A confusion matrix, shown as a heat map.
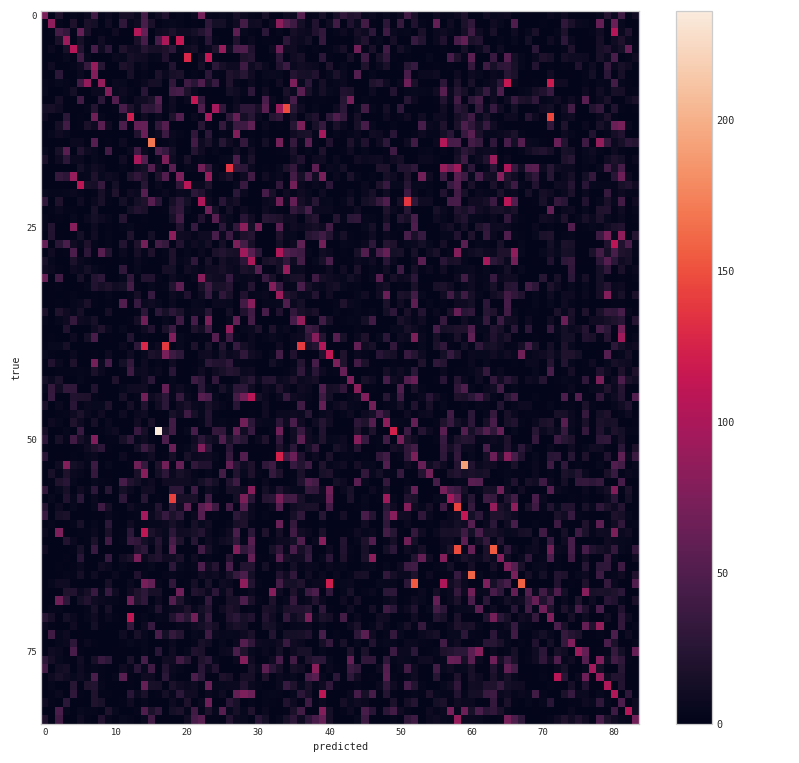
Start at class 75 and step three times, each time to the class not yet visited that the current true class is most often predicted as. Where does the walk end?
39
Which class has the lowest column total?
10
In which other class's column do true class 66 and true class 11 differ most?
60
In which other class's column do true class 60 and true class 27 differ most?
80
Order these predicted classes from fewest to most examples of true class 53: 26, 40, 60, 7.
40, 60, 7, 26
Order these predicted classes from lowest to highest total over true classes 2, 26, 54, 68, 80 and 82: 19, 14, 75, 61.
75, 61, 19, 14
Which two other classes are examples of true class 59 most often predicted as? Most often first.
14, 49
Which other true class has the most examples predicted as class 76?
68
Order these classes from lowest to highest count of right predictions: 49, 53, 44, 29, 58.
53, 44, 29, 49, 58
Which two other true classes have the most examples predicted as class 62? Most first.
29, 67
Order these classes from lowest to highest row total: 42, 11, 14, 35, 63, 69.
42, 14, 35, 69, 11, 63
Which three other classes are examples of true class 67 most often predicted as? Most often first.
52, 40, 56
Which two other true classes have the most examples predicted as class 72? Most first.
78, 15
